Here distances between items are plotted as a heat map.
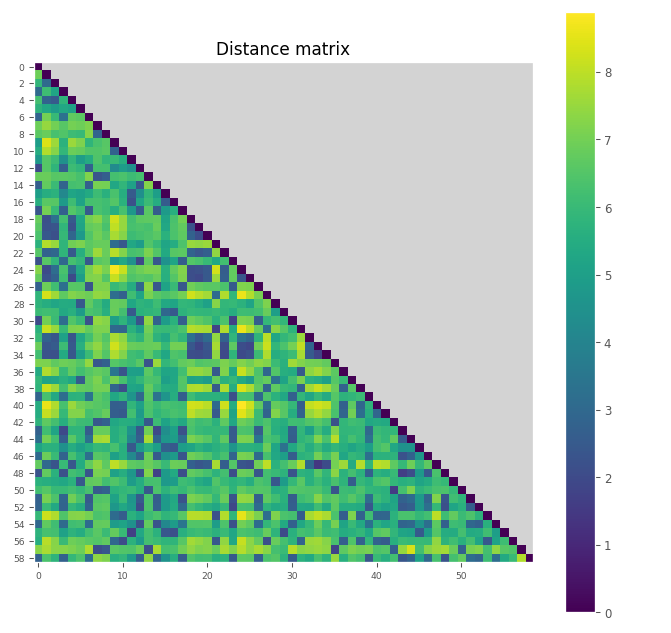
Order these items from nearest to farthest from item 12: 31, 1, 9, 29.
9, 31, 29, 1
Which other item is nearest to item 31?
21
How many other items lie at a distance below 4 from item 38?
10
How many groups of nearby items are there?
6
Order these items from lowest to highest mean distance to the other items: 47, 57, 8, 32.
32, 47, 8, 57
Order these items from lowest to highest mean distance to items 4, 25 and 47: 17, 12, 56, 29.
29, 12, 17, 56
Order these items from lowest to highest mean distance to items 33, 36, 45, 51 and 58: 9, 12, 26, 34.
12, 26, 34, 9
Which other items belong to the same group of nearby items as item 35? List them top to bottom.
7, 8, 13, 42, 50, 57
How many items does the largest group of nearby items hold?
18
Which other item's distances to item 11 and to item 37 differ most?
55
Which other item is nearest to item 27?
56
